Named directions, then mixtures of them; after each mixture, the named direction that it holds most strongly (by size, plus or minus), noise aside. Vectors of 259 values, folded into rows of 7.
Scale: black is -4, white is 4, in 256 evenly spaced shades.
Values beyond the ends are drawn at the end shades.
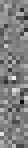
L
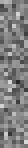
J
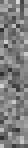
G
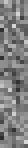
J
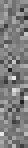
L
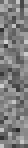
G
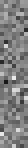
L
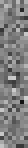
L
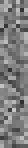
G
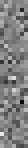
L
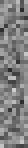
G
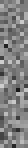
G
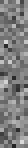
G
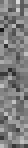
G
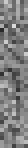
G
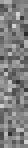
J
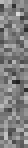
J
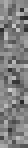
L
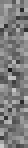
L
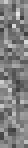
J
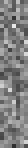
G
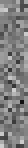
G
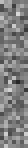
J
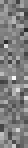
L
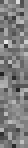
G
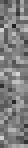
G
